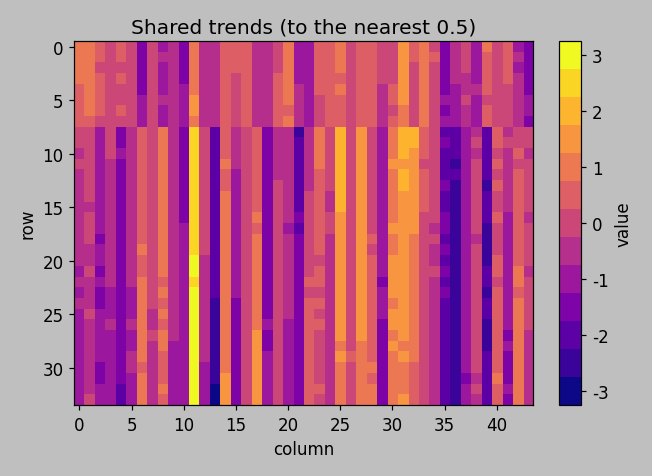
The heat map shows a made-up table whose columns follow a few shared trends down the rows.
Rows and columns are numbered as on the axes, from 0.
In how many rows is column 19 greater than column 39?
27
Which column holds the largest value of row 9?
11
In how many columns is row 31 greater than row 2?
14
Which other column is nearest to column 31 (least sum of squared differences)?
25
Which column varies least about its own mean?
26
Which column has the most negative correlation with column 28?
12
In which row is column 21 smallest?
8
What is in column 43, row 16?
-0.5
